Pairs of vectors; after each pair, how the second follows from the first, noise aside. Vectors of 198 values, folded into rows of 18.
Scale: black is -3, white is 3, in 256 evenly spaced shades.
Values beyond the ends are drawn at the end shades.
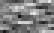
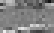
reversed, partly zeroed.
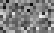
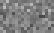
negated, shrunk.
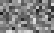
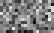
negated.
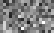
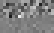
partly zeroed.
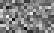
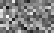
copied.
